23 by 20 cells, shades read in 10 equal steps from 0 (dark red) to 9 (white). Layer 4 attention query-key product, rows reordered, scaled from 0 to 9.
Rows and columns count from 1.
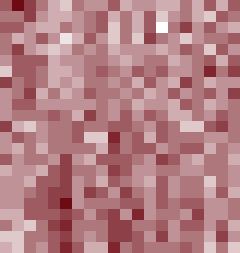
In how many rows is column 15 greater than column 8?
11
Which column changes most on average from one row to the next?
18
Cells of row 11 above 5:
3
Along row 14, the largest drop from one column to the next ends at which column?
10
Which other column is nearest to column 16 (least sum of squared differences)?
17
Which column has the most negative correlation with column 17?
1
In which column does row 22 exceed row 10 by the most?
2
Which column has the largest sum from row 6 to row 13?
15
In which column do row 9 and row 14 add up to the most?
4
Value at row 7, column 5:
6
